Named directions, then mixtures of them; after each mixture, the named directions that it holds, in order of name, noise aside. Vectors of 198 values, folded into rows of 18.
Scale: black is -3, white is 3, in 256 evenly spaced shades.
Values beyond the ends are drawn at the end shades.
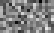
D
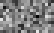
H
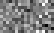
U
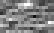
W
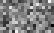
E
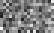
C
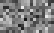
H.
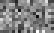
H, U.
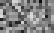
D, H.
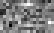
C, W.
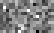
D, H, U.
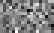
D, E, U.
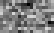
D, W.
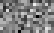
C, D, H.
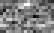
H, W.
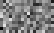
C, E.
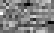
C, W.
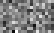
E, U.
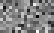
D, E, H.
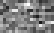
E, W.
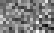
U.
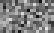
D, H.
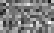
C, U, W.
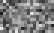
C, E, W.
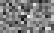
C, D.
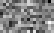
C, W.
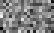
C.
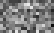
E, H, W.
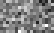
C, U, W.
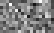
C, D, U.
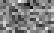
D, E, W.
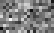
C, W.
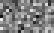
C, H.
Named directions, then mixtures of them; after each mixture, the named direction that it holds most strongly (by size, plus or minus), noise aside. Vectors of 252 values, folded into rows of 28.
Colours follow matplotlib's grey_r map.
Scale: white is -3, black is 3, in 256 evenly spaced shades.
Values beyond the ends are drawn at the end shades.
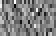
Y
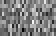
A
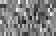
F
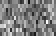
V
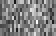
V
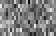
V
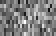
F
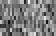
V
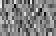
Y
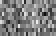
A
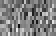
A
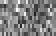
F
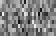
A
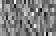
Y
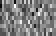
Y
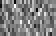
Y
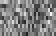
F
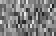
F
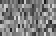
V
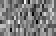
V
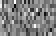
Y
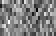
Y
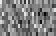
Y
